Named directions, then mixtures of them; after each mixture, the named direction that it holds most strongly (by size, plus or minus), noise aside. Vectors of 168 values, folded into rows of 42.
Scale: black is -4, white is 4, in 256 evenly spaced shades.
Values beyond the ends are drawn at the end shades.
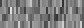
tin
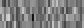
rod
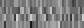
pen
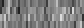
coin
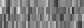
coin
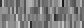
tin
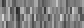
rod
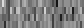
coin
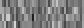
rod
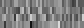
pen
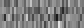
tin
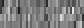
coin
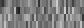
coin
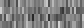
rod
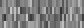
tin
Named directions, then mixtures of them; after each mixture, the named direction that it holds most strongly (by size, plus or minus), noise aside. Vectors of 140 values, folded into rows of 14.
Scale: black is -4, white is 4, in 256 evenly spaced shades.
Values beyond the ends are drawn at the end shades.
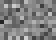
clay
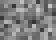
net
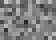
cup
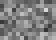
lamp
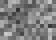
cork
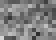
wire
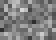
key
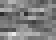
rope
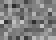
clay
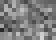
key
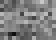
rope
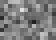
key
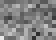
wire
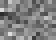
cork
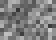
cork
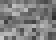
wire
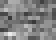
rope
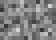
net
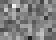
key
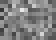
key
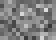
lamp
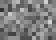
key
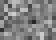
key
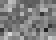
lamp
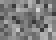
net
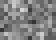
key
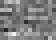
rope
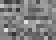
cup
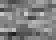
rope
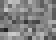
key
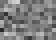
key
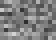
rope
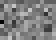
lamp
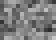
lamp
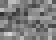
cork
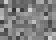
cup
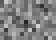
cup
